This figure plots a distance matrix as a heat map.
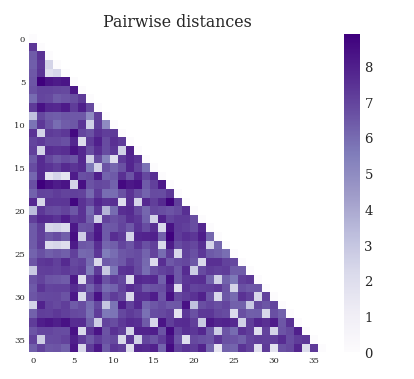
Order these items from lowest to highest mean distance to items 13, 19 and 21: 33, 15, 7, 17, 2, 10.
15, 33, 7, 10, 2, 17
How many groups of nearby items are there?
8
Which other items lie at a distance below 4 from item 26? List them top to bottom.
8, 15, 21, 33
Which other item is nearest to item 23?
36
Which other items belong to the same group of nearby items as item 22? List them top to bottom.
2, 3, 4, 16, 24
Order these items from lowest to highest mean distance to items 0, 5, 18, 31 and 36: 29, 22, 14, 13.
29, 14, 22, 13
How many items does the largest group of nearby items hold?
7
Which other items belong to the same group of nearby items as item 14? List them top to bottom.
7, 10
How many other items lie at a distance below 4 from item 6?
6
